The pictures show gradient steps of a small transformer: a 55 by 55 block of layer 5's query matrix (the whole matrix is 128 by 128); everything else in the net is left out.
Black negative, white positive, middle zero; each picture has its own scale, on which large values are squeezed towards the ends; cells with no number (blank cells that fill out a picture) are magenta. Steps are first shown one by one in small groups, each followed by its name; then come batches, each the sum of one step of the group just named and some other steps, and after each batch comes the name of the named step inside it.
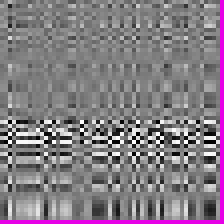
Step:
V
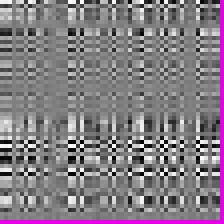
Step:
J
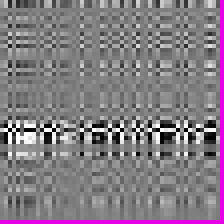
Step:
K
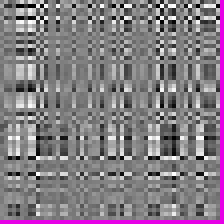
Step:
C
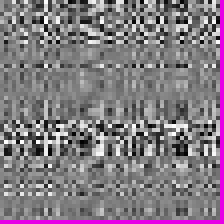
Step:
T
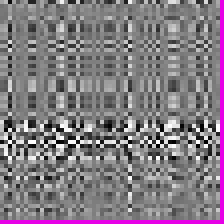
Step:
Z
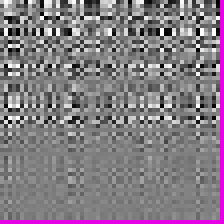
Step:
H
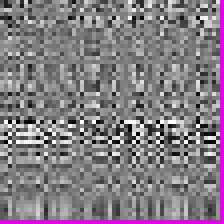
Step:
V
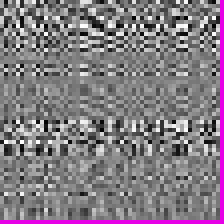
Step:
T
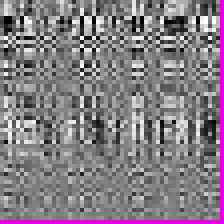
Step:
K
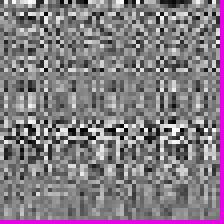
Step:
T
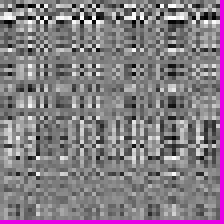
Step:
C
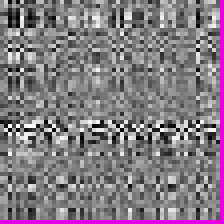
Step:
K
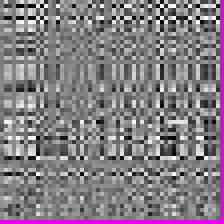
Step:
C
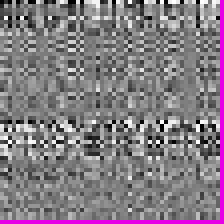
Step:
Z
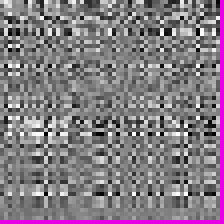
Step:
H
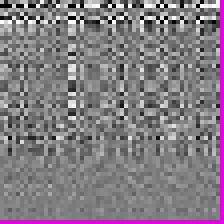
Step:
T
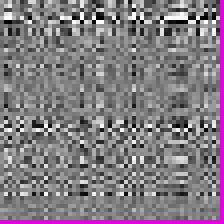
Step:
H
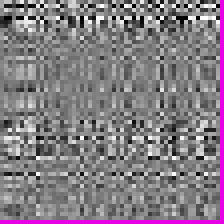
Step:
C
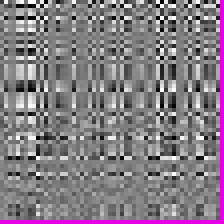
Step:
C
